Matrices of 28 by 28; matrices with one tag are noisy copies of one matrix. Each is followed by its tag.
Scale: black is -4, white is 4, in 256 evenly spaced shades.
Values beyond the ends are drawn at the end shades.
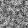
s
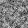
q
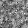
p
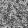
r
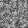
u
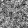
s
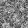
q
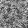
r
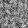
u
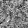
s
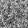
r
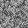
s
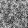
r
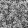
r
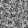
u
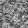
q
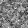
q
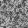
s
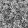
r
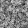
s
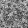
r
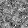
q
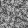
s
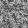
p
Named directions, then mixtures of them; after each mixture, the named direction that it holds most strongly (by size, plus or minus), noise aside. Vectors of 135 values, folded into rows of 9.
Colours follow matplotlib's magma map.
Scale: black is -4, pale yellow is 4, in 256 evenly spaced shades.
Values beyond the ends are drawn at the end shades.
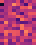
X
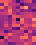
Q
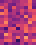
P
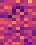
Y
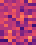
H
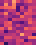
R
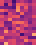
R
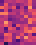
P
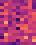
P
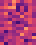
R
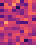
X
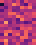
X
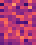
X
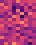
Y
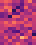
Y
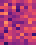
R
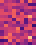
H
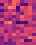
R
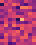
X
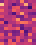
X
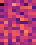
X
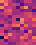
Q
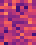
R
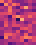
Q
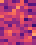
H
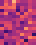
R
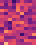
R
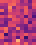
P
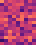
H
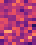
H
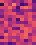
X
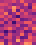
X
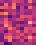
R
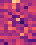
R
